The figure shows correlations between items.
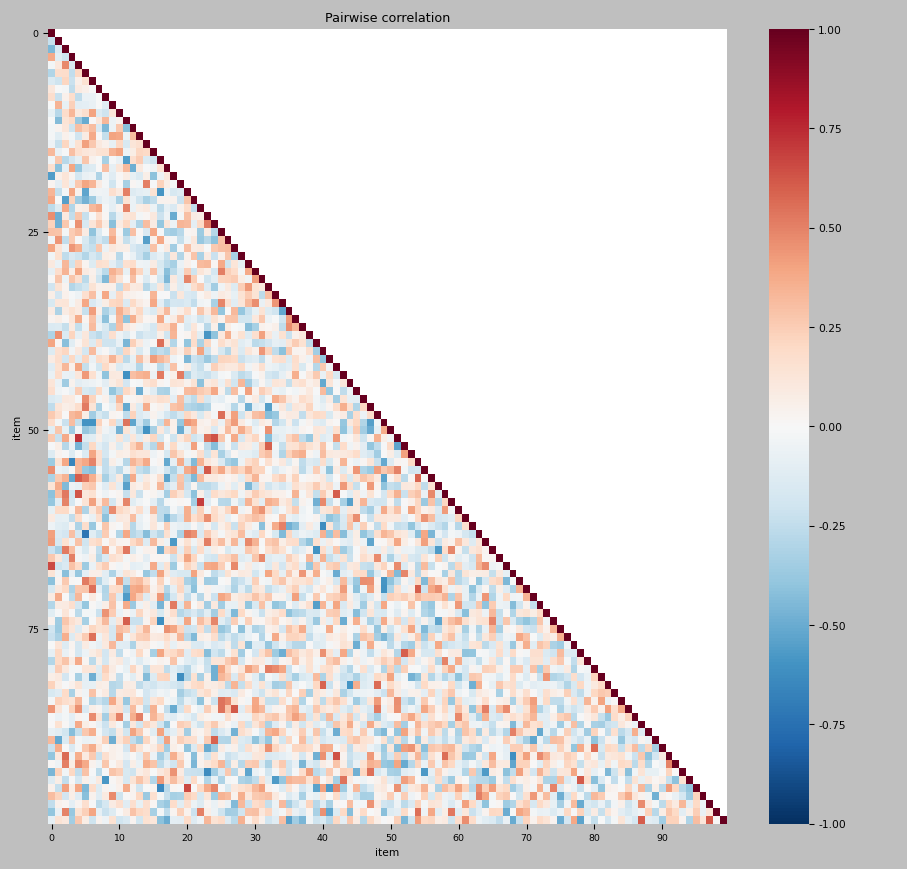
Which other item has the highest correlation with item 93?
47
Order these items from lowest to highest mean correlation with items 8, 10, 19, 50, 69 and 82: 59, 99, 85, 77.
99, 77, 85, 59
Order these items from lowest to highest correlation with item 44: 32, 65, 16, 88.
65, 32, 16, 88
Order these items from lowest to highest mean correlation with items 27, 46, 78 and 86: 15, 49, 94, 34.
34, 49, 15, 94
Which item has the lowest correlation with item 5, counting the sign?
63
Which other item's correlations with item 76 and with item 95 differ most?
20
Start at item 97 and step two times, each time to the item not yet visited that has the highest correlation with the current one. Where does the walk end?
87
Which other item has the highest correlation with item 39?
16
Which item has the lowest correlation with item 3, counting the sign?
54
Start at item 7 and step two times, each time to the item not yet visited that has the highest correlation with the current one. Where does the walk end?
59
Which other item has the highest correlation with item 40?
82
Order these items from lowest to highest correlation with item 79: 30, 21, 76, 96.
96, 21, 76, 30
